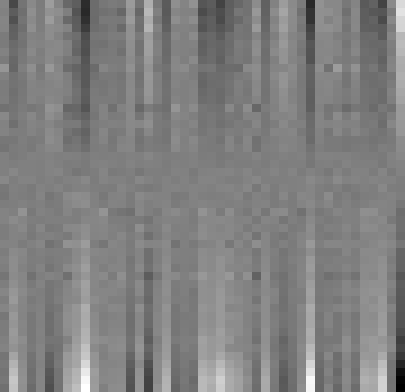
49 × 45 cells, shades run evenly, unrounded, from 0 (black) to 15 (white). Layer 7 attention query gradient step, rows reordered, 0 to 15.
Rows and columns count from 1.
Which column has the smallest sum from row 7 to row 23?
10
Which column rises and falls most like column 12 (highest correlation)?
3
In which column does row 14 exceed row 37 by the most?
45
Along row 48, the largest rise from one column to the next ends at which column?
35
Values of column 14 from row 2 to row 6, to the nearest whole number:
6 7 6 7 7
